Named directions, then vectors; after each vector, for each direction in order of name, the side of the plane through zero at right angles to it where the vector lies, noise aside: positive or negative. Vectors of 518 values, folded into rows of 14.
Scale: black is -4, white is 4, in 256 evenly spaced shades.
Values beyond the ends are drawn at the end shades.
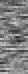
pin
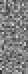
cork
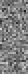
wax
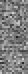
negative, positive, negative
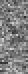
positive, positive, negative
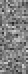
negative, negative, positive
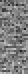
negative, positive, positive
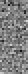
negative, positive, positive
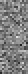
positive, negative, positive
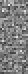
positive, negative, negative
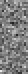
negative, negative, positive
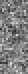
positive, positive, negative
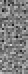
negative, positive, positive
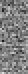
negative, positive, positive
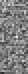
positive, negative, negative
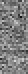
negative, positive, negative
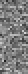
positive, positive, positive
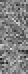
negative, positive, negative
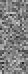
negative, positive, negative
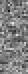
positive, positive, negative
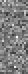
positive, negative, negative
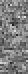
negative, negative, positive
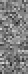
positive, negative, positive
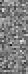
positive, negative, negative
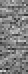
negative, negative, negative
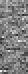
negative, negative, negative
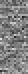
positive, positive, positive
